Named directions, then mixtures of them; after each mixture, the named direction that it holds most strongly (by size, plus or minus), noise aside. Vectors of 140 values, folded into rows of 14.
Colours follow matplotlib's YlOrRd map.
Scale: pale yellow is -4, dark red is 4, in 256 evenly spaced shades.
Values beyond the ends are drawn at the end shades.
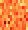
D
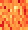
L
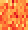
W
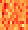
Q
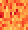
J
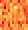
L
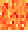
W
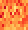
J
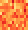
W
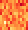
D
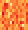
Q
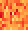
J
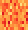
Q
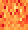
J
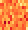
D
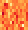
Q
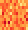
D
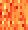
Q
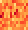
J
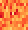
J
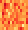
Q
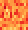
J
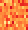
D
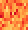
J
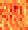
L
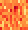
L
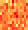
W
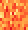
J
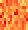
D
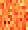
D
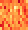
L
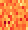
D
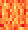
Q
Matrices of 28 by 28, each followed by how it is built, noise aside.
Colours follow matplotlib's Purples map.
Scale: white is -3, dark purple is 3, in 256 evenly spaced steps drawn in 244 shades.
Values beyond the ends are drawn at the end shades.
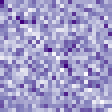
diagonal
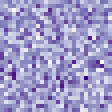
noise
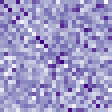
diagonal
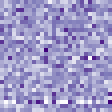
uneven rows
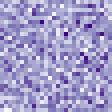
noise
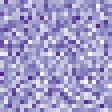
repeating columns
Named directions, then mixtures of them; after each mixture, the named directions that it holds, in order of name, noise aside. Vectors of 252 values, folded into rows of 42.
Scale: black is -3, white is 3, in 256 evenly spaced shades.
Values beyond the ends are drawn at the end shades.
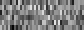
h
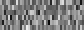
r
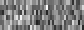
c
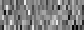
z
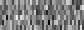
c, r.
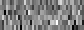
r, z.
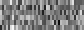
h.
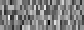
h, r.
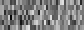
c, r.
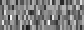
r.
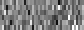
z.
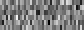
c, r.
